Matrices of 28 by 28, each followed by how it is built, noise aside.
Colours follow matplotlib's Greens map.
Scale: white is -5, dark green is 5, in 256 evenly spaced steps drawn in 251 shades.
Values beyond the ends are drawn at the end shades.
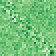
banded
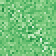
banded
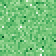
sparse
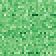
uneven rows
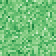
noise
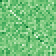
diagonal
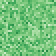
noise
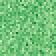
noise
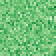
noise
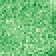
smooth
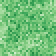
smooth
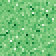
sparse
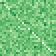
diagonal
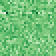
uneven rows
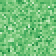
noise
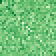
diagonal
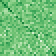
diagonal
